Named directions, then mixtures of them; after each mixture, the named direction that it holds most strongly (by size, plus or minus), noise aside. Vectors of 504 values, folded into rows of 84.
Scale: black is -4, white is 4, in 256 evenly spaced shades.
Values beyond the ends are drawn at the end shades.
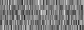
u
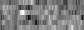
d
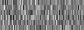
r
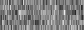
u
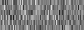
r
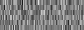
r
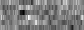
d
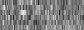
r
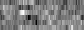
d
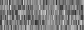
u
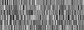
r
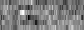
d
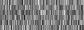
u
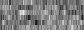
d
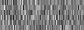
r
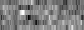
d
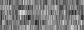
d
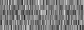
u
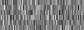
r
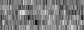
d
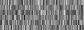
u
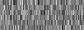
r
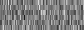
u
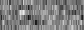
d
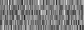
u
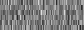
u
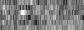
d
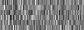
r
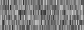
u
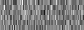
r
